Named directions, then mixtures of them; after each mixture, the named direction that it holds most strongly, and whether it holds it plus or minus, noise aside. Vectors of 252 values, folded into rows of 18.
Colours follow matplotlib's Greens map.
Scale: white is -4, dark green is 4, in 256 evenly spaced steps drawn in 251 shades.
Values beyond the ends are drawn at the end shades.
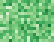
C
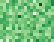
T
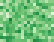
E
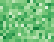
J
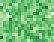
E, plus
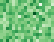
T, minus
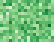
C, plus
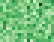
T, plus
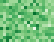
T, minus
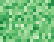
J, plus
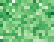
E, minus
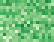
J, minus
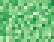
T, plus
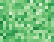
J, plus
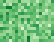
C, minus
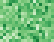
T, plus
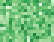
C, plus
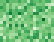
J, minus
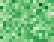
J, minus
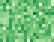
T, minus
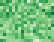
E, minus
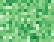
C, plus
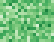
C, plus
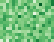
T, plus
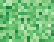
C, minus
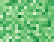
T, plus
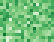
E, minus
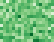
E, plus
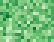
E, minus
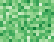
C, plus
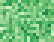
C, plus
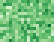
C, plus
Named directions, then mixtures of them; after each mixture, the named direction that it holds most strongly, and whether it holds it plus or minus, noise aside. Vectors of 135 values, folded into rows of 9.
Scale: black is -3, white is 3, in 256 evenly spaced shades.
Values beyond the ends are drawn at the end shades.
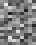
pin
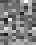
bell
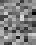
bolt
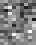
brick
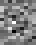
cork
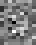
cork, minus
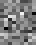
bolt, plus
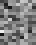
pin, minus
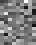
bell, plus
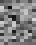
cork, plus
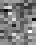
brick, plus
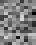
bolt, plus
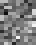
bolt, minus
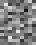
pin, plus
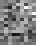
brick, minus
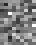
pin, minus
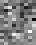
brick, plus
